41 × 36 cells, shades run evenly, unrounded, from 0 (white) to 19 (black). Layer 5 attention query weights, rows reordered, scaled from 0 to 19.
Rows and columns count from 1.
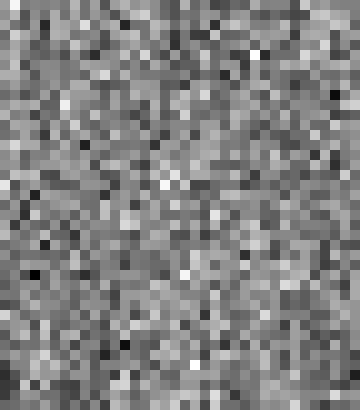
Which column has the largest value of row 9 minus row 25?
30
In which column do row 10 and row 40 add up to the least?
19
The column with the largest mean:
11
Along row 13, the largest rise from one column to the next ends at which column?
9
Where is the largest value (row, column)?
28, 4
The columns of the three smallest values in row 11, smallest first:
7, 36, 35
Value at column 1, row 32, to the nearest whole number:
3
